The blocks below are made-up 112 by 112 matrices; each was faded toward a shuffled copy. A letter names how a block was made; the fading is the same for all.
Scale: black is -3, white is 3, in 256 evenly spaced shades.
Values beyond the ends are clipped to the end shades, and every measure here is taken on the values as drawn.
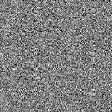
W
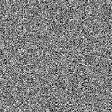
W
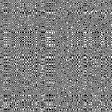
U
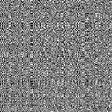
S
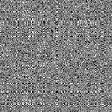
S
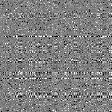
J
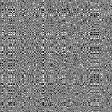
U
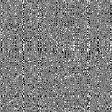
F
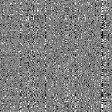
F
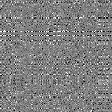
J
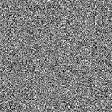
W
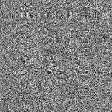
W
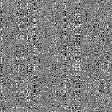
F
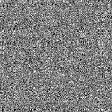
W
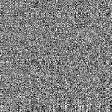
W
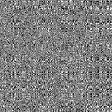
S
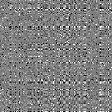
U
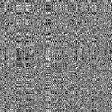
S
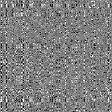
F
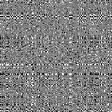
J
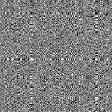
S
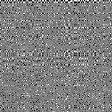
J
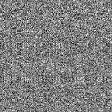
W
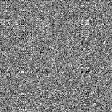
W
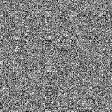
W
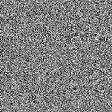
W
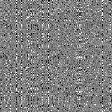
F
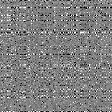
J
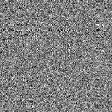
W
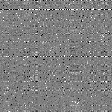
J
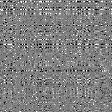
J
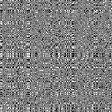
U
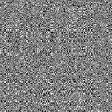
S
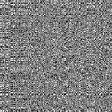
S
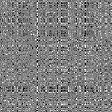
U
